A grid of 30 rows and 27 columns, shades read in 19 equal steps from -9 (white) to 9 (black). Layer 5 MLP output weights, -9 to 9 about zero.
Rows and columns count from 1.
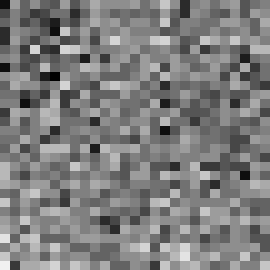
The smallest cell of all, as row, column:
30, 1
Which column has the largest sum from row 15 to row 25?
24
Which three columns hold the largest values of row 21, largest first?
22, 18, 21
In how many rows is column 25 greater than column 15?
16
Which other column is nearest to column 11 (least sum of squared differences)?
14
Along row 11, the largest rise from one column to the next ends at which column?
7
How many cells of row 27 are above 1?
9
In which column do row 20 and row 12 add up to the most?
3
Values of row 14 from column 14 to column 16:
-1 -1 2
